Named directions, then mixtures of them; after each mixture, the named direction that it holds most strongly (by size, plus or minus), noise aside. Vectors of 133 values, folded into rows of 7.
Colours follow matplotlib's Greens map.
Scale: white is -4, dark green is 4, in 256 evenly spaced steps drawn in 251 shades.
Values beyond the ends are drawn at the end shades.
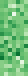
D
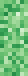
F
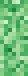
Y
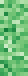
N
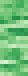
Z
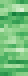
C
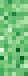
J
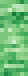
C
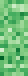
J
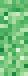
J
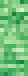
C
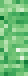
C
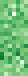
D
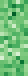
D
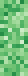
F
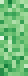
N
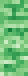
Z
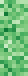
N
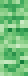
Z
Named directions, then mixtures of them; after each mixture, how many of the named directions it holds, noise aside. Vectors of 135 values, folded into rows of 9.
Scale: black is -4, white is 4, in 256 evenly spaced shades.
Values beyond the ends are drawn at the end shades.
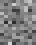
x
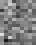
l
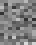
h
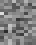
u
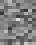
four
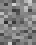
one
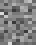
two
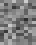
two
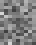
two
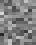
three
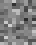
three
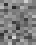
three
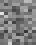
two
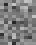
two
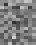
four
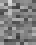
two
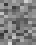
three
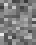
four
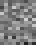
one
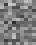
three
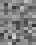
three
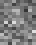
one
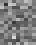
three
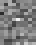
three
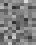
three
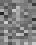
four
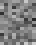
one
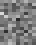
one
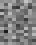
three
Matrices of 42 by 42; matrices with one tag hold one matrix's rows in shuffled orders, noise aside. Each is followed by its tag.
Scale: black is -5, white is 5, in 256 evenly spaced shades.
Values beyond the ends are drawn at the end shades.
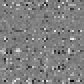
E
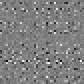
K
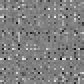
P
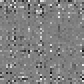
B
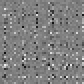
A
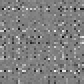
P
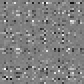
E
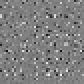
K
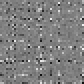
B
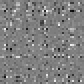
E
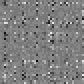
A
